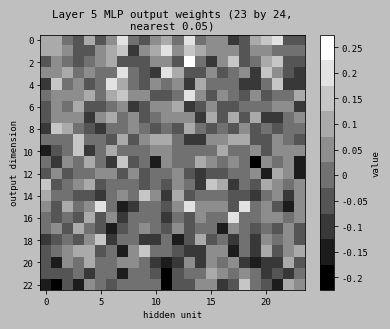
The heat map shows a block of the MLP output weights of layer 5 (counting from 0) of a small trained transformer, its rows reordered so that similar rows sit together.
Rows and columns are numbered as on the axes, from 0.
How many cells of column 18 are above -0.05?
15
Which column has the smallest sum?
19
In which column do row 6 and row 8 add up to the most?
1
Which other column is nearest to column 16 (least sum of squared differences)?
2
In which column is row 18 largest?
5
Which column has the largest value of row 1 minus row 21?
11
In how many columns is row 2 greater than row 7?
8
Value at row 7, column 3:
0.05
